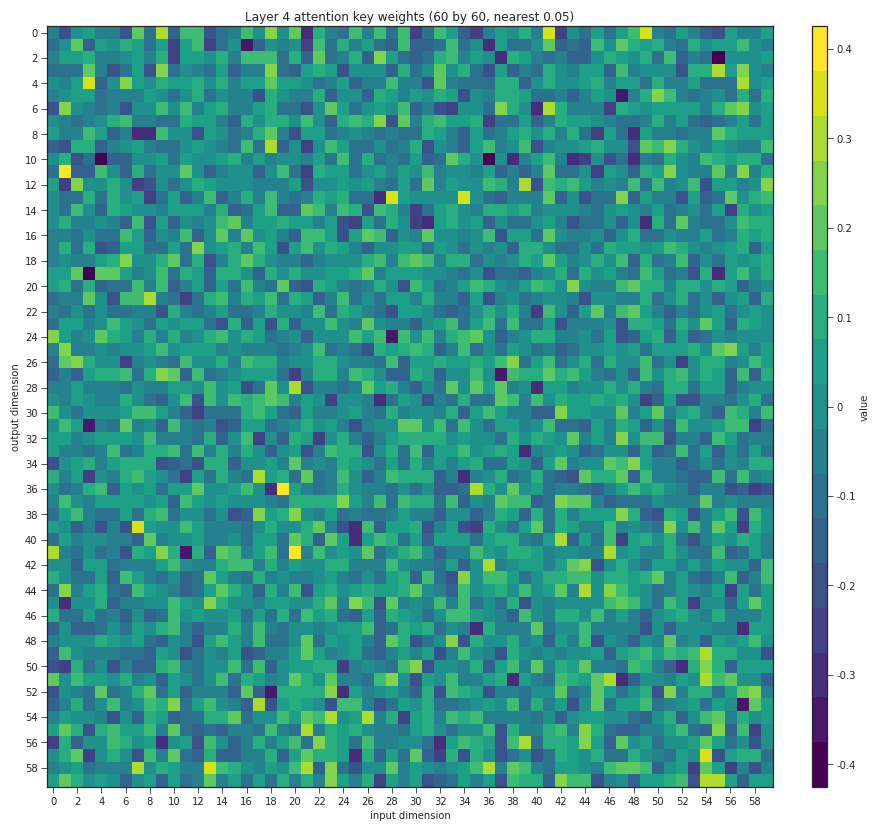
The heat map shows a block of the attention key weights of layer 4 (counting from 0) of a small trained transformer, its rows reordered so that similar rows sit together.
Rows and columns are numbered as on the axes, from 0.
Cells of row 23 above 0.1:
7
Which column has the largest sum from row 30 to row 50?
42
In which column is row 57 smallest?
25
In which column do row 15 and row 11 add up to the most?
1
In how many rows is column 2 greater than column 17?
20
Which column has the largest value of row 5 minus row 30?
12
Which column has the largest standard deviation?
21
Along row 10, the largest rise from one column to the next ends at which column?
37
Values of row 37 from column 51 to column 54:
-0.05 -0.05 -0.05 0.2
